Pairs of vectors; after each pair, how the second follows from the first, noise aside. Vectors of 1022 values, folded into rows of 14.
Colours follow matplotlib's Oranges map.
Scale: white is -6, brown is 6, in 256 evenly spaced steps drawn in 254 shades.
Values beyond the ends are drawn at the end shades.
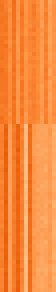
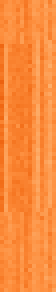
wrapped around, negated, shrunk.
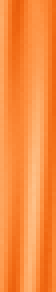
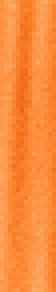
reversed, negated, shrunk.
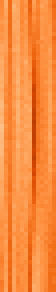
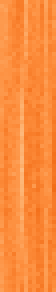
reversed, negated, shrunk.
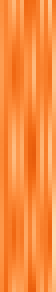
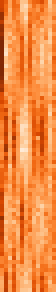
reversed, negated, scaled up.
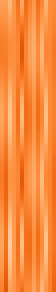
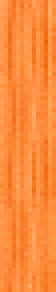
reversed, negated, shrunk.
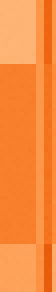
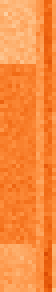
copied.
